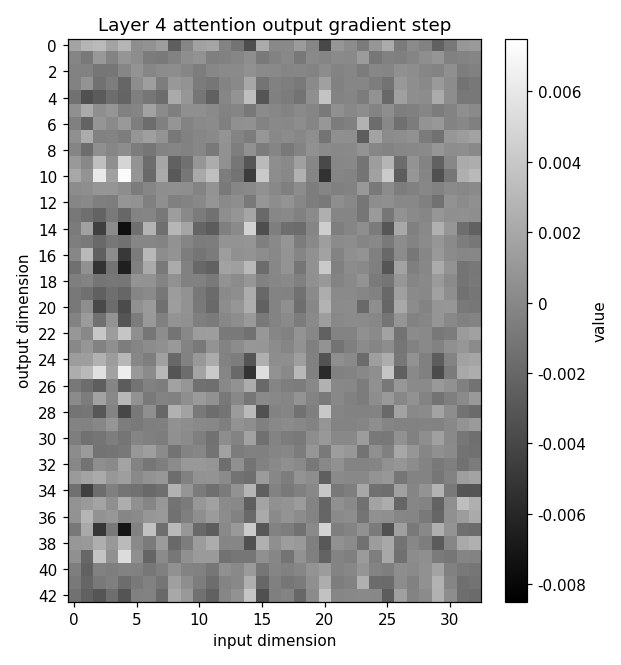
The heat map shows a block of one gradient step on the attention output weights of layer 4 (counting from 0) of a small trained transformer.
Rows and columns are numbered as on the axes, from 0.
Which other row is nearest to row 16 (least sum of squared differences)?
21
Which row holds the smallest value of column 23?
7
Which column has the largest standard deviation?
4
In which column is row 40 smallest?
1
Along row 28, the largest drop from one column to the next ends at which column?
15
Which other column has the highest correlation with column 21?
22
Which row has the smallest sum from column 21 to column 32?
34
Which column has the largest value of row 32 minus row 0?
20
